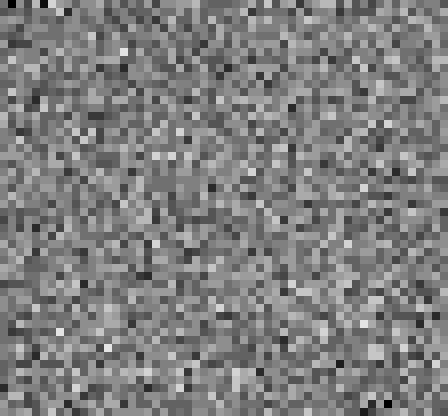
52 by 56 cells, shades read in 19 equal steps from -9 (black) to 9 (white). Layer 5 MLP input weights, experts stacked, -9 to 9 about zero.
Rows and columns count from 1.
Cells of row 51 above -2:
34
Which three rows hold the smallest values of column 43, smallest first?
46, 2, 18
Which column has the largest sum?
39
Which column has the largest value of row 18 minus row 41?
17
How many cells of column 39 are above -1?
34
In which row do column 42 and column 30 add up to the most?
15
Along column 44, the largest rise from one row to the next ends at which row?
31
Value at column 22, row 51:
-2
